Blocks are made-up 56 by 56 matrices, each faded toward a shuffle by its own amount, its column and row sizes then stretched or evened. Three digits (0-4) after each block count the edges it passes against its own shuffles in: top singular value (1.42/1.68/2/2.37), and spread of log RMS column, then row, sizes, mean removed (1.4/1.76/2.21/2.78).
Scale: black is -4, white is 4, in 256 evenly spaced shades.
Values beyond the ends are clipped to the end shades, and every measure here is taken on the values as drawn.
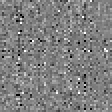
1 3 1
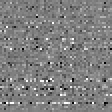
1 1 4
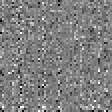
1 4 1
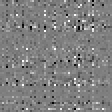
0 3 4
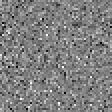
1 1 0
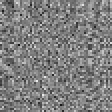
3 0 0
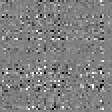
2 3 4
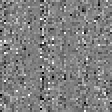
1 4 0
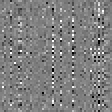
4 4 1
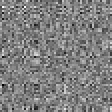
4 2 3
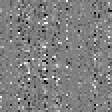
1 4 0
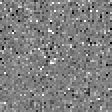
0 0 1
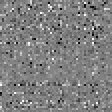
1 2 3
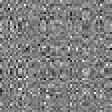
4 3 2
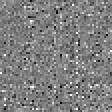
1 2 1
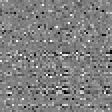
3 0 3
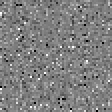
0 2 0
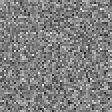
2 0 0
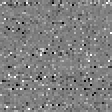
0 0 3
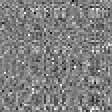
4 2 1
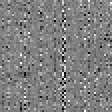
3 4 0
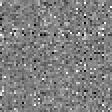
2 2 1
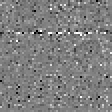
2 2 2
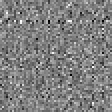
3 2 1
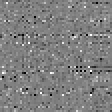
1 1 3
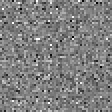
0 2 3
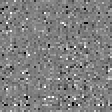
1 2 2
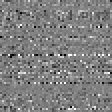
3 0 4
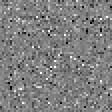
0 0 1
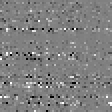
1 2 4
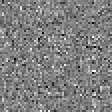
1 1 1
